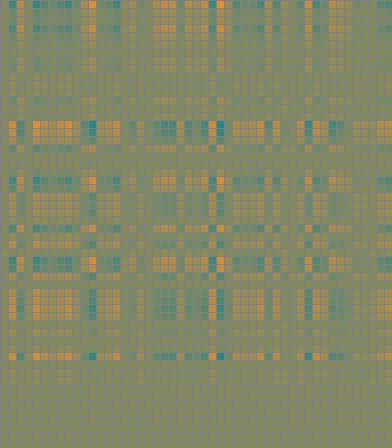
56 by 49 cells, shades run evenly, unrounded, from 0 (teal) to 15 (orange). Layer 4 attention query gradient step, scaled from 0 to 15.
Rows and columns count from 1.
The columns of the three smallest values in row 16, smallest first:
28, 12, 39
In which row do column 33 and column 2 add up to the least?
1
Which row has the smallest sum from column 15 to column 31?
16
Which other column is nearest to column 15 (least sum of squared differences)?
33
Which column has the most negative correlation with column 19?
46
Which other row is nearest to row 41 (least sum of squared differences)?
55
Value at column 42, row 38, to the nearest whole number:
5
